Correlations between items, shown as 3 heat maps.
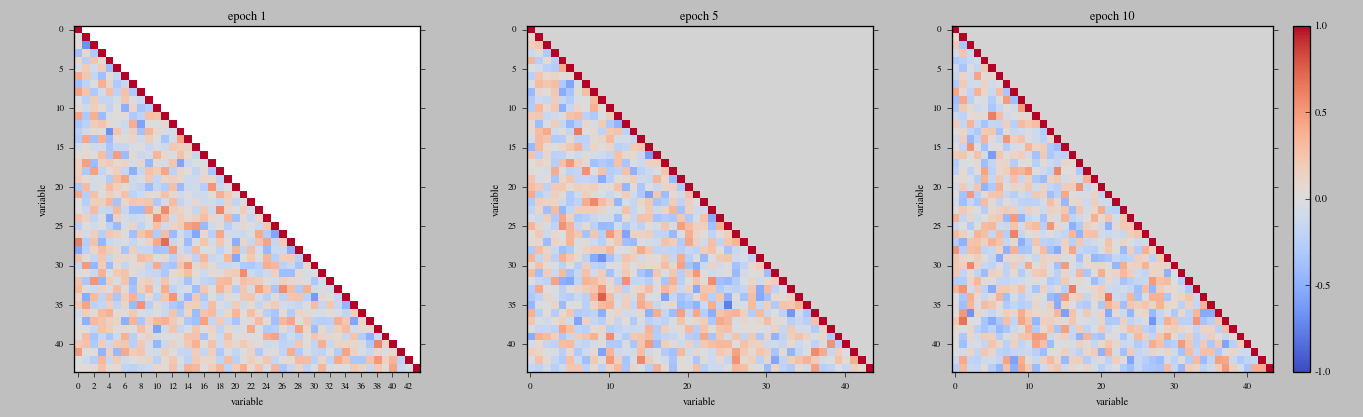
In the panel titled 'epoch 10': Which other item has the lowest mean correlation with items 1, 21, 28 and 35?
14
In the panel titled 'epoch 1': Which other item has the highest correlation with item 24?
10
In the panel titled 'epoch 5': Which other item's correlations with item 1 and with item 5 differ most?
7
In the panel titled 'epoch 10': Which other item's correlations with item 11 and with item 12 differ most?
5
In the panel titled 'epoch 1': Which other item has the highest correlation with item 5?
16
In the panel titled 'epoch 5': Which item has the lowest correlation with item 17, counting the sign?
34
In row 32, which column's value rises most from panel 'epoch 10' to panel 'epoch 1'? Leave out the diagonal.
19
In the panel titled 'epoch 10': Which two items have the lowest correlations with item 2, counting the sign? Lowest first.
36, 14
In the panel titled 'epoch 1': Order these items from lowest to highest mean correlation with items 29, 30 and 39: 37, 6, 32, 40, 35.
37, 32, 40, 6, 35
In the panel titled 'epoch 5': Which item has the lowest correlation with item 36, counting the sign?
33
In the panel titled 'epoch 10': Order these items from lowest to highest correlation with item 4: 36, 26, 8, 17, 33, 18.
17, 33, 36, 8, 26, 18
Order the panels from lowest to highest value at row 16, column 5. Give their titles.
epoch 10, epoch 5, epoch 1
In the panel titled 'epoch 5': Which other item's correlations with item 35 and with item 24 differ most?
25
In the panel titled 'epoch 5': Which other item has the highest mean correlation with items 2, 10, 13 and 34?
39
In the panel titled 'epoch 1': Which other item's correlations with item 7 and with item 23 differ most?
18
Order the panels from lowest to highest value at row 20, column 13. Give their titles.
epoch 1, epoch 10, epoch 5
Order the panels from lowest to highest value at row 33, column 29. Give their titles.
epoch 5, epoch 10, epoch 1
